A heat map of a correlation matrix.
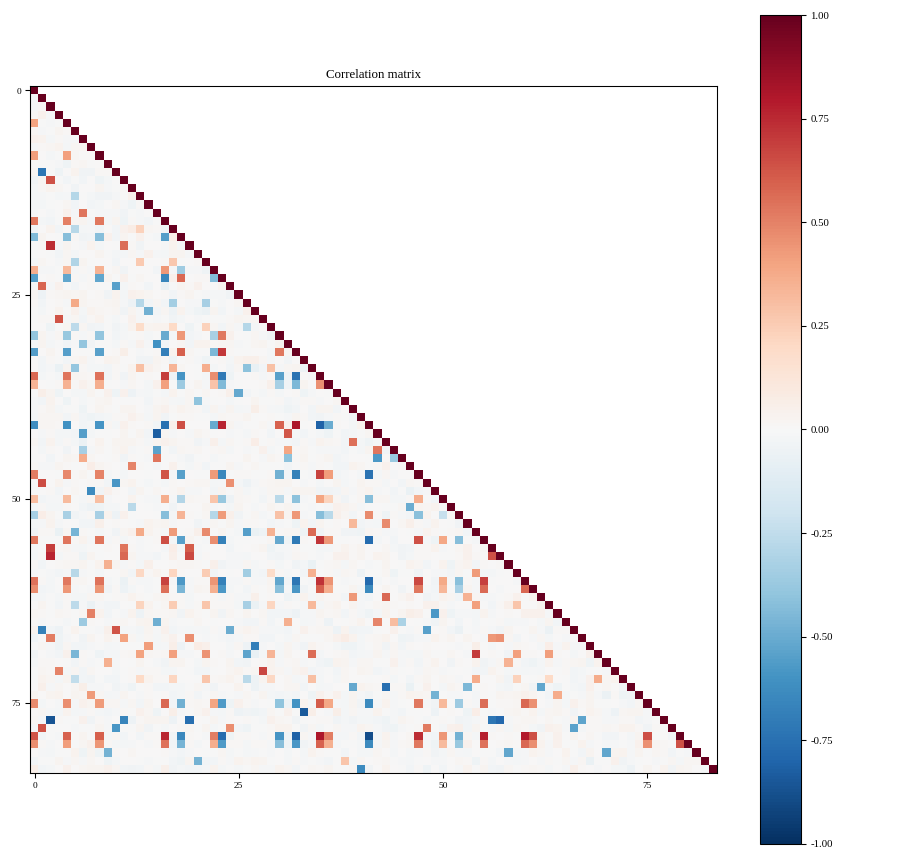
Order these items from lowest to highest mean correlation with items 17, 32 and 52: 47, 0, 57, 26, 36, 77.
47, 0, 36, 26, 77, 57
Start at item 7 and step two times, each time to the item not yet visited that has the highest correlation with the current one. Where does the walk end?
74
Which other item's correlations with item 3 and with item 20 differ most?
28
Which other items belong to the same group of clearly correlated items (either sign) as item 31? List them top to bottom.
6, 15, 42, 44, 45, 65
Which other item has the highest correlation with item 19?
2
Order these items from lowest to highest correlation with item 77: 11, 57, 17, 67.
57, 11, 67, 17
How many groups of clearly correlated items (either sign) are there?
15
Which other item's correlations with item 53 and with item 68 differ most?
27
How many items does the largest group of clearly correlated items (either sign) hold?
21
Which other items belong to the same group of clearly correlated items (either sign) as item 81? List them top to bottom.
9, 58, 70
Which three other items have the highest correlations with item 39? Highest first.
43, 62, 53
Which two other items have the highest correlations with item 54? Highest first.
69, 34
